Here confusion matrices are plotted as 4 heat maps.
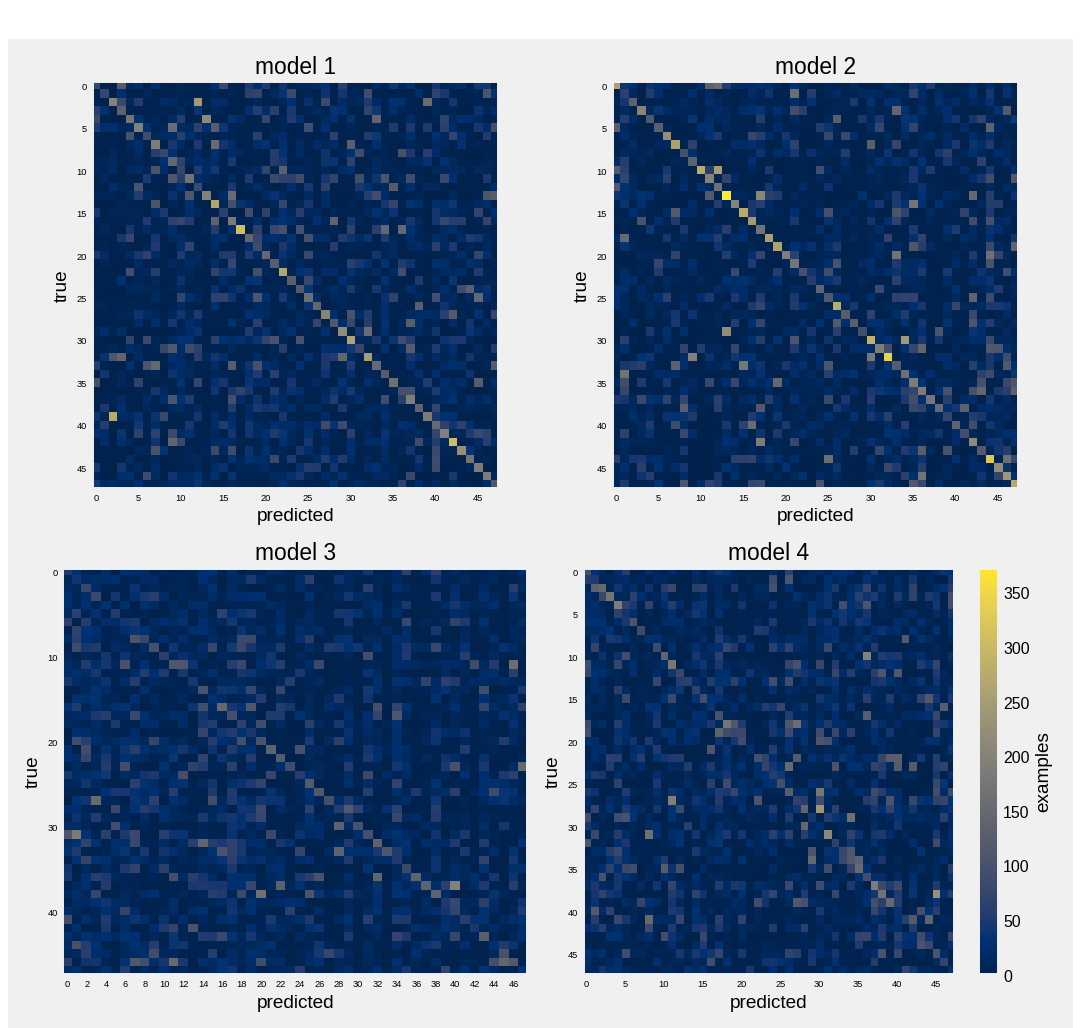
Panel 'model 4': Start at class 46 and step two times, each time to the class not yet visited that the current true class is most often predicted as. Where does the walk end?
25
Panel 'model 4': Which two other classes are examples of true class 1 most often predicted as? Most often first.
26, 24
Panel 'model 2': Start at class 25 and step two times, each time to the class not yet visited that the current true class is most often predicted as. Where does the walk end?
17
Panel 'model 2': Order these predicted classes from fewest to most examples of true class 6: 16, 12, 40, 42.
40, 42, 12, 16
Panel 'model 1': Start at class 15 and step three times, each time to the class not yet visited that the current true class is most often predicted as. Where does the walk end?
45
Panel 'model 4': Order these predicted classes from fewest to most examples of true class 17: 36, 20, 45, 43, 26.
20, 43, 26, 45, 36
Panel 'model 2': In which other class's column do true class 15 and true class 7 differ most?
30
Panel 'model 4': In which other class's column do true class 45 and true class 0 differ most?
38
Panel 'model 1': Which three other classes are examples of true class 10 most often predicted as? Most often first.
22, 7, 20
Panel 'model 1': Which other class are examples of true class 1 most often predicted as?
46
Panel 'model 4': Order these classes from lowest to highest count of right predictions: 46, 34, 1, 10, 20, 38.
1, 46, 20, 34, 10, 38
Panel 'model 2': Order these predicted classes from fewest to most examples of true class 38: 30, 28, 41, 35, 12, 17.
28, 30, 12, 35, 17, 41
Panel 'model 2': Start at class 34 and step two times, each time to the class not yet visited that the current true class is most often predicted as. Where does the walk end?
21
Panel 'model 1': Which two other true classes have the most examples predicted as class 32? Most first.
29, 1
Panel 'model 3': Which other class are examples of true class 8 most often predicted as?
7
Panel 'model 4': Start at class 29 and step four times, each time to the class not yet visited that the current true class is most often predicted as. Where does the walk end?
36
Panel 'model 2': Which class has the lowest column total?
29
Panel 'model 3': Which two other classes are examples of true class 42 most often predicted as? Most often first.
13, 11
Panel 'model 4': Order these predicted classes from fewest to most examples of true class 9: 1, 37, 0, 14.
0, 14, 37, 1
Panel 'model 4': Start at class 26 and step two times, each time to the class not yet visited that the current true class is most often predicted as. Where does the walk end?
28
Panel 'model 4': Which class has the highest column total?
45
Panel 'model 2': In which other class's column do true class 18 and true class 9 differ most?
1
